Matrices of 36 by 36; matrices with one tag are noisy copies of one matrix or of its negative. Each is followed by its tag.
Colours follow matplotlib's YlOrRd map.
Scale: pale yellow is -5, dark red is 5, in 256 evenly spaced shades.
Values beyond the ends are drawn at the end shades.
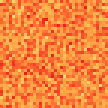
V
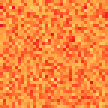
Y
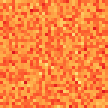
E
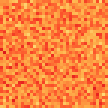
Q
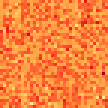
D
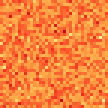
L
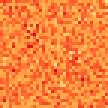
E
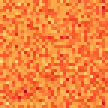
L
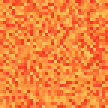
Y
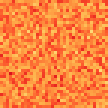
E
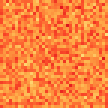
L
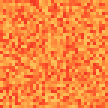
E
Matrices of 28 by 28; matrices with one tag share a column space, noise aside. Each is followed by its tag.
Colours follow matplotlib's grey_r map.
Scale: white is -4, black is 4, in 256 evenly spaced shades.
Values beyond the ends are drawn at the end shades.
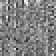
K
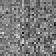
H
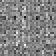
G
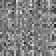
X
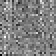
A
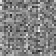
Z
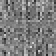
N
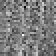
N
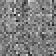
A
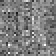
G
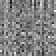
X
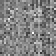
H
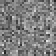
G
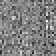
G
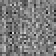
H
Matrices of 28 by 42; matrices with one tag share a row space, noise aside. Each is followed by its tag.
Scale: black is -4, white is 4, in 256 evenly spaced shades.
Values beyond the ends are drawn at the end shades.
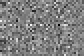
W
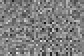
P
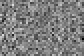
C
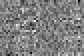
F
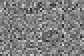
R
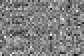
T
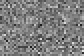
R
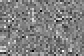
W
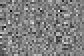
W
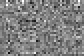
F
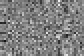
W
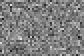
T
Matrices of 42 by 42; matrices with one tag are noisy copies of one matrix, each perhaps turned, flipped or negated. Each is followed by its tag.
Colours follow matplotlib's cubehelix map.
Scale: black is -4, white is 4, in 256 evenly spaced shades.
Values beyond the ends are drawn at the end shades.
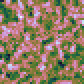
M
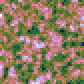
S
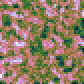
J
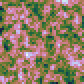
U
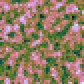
M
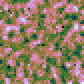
M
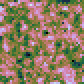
U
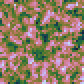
S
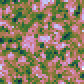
S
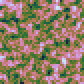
M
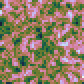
J
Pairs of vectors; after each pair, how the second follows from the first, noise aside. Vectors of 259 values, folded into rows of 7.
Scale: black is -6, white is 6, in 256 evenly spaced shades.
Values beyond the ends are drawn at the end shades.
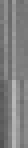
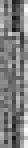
wrapped around, scaled up.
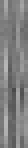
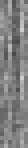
reversed.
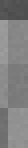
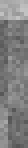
negated.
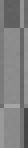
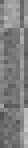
negated.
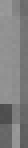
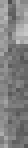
reversed, negated.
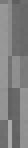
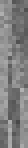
copied.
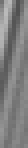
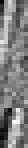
wrapped around, negated, scaled up.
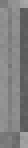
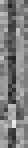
wrapped around, scaled up.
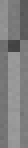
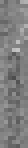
negated, partly zeroed.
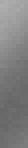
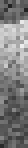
wrapped around, scaled up.
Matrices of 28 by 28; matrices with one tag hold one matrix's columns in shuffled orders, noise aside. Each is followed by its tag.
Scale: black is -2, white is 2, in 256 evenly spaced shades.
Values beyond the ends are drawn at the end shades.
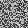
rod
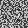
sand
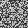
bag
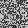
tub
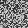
tub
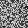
bag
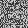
sand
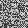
rod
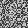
bag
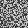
bag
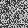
tub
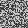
rod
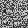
rod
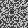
bag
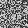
tub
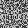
tub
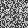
bag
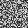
bag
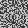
tub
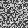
bag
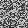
rod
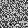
bag
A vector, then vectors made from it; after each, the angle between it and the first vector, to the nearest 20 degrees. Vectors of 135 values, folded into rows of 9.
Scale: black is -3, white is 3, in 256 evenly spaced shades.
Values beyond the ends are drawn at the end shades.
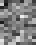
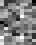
40 degrees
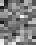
20 degrees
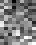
100 degrees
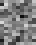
160 degrees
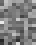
140 degrees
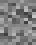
100 degrees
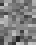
140 degrees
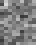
160 degrees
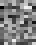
80 degrees
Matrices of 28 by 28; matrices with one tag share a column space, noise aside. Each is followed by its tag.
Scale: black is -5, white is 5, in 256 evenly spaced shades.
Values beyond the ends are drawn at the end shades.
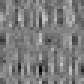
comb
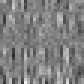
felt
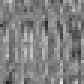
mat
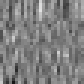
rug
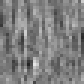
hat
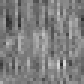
hat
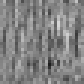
hat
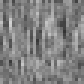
hat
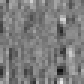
felt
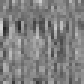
mat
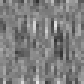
mat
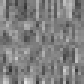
rug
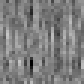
hat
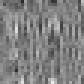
mat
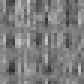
comb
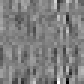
felt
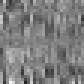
felt
